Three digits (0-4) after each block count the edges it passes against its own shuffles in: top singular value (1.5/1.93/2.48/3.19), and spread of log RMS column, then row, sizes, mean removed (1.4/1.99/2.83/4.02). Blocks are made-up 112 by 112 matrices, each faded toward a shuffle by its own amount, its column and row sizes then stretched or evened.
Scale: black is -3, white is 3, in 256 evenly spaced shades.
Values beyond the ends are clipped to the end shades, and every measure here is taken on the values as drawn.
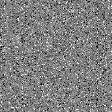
1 2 0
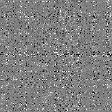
1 3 3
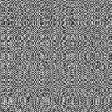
4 3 1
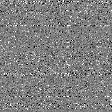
1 0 3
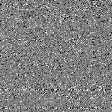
2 0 2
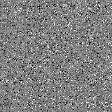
0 1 2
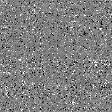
0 2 2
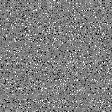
2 0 2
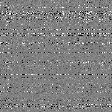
1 2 4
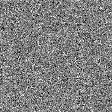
0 1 0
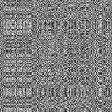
4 3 0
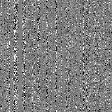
1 4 0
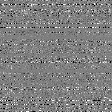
1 1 4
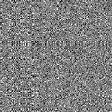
3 2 2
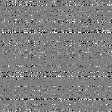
3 1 4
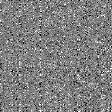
2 2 1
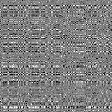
4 1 4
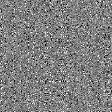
2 2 1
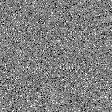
1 0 0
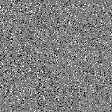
1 2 1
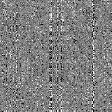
3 3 0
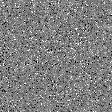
0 0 0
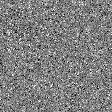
0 0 0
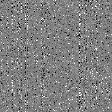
2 3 0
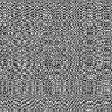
4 0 3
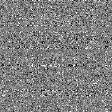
1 2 3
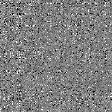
2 2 2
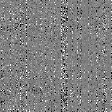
1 4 2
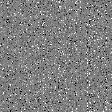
0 2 0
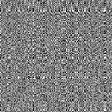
4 3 3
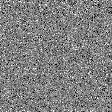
0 0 1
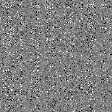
0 3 2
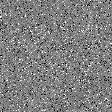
0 1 1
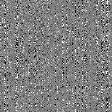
1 4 1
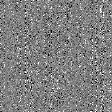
1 3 0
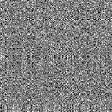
3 2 2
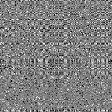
4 0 3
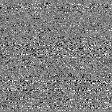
0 0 4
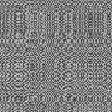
4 0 3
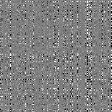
2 4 3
